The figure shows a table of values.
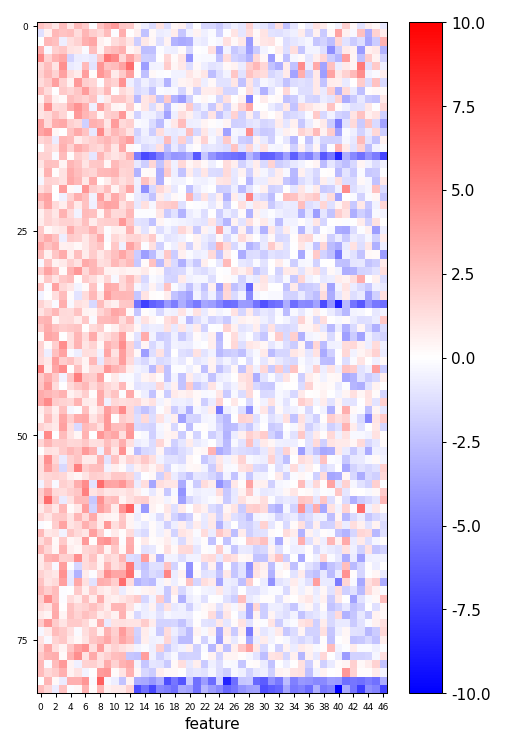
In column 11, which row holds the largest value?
68
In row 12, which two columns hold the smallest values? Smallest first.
40, 46
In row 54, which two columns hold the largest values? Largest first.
5, 1
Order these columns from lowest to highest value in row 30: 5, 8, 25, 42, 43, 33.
42, 43, 25, 33, 8, 5
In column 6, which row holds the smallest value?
12
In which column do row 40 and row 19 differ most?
14
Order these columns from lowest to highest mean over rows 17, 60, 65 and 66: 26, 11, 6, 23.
26, 23, 6, 11
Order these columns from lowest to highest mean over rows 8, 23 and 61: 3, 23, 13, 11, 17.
17, 13, 23, 11, 3
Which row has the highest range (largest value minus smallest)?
80
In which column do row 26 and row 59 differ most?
43
